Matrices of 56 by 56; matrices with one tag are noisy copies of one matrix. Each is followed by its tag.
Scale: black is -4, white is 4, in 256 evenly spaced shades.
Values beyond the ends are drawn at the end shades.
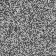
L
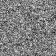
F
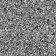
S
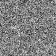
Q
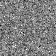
Q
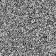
S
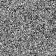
F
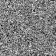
F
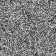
F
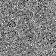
Q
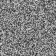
F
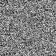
L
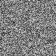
Q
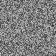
S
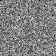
Q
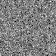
S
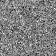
F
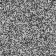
L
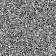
S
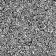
L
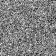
F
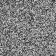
L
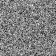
F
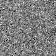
F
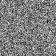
S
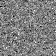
Q
